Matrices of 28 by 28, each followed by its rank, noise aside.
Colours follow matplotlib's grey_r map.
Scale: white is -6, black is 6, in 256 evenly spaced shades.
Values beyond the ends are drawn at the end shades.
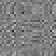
two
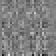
three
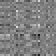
two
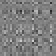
two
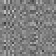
two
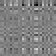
one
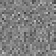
five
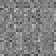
four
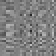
three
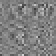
three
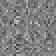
five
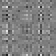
one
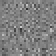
four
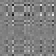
one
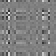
one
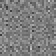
five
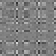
one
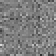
five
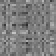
two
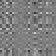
two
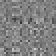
three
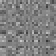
three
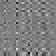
two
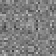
four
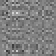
two
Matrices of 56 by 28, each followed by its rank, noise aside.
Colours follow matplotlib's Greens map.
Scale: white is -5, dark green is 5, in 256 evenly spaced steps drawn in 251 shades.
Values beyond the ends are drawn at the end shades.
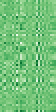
two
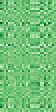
two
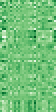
three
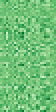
four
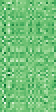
three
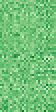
six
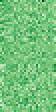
six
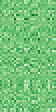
four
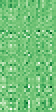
three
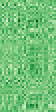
four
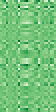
two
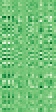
two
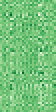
four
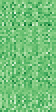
four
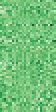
four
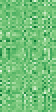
three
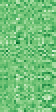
four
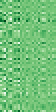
two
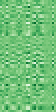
two
